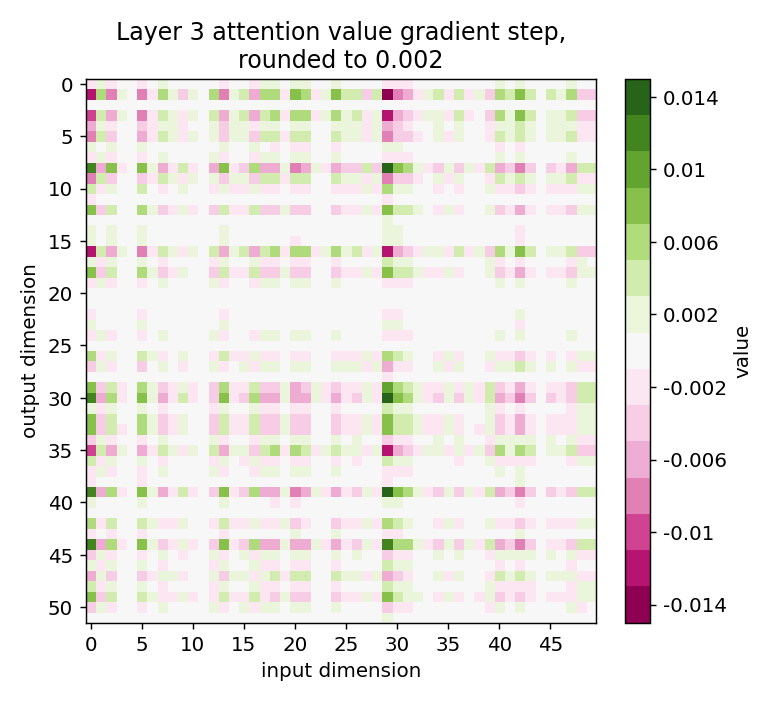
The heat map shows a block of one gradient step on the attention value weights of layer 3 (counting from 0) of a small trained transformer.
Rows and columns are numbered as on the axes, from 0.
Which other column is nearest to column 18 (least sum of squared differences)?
40
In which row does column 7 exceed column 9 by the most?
1
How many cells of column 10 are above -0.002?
45
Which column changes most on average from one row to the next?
29
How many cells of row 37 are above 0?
10
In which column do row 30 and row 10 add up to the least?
42
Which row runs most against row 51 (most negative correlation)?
28
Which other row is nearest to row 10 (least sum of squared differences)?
26
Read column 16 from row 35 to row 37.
-0.004 0.002 -0.002
